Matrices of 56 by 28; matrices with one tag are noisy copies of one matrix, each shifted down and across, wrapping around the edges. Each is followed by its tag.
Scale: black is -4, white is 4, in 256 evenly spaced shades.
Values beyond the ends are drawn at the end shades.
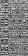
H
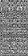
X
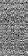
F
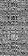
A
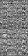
F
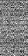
F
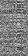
A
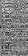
A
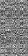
F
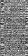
H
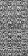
F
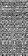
X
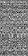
X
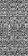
X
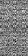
F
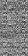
F
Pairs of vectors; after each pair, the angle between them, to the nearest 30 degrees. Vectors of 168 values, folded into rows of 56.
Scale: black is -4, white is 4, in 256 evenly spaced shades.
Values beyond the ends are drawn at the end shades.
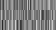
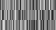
90 degrees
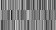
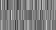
150 degrees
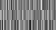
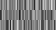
120 degrees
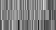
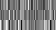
120 degrees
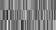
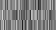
90 degrees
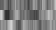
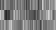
30 degrees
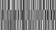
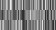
30 degrees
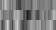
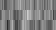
150 degrees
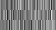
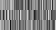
120 degrees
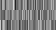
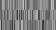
60 degrees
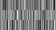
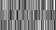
150 degrees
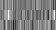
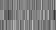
150 degrees
